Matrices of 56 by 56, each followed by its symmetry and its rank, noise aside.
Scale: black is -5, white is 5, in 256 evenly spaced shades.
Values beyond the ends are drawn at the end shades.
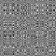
no symmetry, rank three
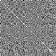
symmetric, rank five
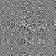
no symmetry, rank four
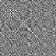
symmetric, rank four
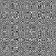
no symmetry, rank five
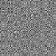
symmetric, rank five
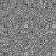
symmetric, rank five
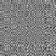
antisymmetric, rank four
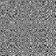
no symmetry, rank five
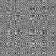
antisymmetric, rank four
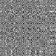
symmetric, rank five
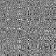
no symmetry, rank four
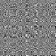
antisymmetric, rank four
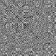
symmetric, rank five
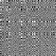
no symmetry, rank three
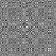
symmetric, rank three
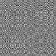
symmetric, rank three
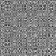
symmetric, rank four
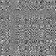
antisymmetric, rank four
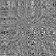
antisymmetric, rank four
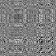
symmetric, rank three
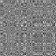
symmetric, rank three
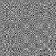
symmetric, rank three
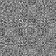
symmetric, rank five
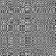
no symmetry, rank four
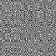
no symmetry, rank five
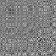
symmetric, rank five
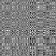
no symmetry, rank three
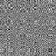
no symmetry, rank four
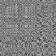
symmetric, rank five
